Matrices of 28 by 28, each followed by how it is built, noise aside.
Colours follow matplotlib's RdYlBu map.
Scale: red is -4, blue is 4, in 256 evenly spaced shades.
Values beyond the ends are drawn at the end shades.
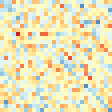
Toeplitz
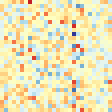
uneven columns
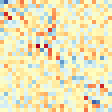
block diagonal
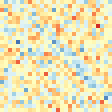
Toeplitz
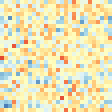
blocks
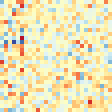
uneven columns
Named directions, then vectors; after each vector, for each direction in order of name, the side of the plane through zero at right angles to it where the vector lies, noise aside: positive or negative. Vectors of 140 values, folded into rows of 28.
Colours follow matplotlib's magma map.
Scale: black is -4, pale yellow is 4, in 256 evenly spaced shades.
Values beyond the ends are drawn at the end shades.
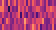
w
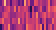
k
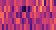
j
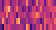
positive, positive, negative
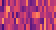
positive, positive, negative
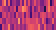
negative, positive, positive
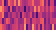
positive, negative, positive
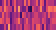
positive, positive, positive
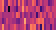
negative, negative, positive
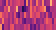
positive, negative, negative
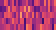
negative, positive, negative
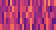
negative, negative, negative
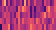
negative, positive, positive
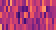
positive, negative, negative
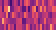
positive, positive, negative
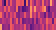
positive, negative, negative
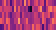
positive, positive, positive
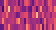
positive, positive, negative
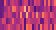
negative, positive, negative
